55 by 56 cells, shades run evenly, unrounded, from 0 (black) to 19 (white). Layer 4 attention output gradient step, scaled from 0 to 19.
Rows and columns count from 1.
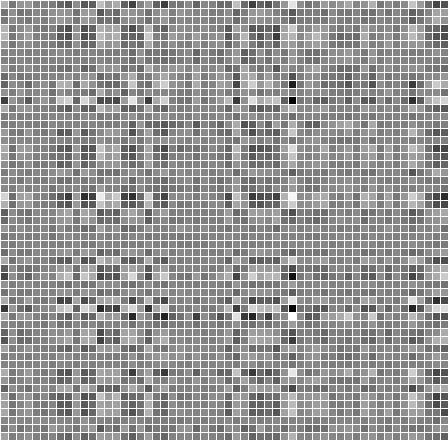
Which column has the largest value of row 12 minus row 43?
13
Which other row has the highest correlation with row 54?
7
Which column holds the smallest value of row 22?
52
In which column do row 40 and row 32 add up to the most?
37
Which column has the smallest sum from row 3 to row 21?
56
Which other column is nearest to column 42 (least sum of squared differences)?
24
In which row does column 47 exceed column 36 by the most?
40
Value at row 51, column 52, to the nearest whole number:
14
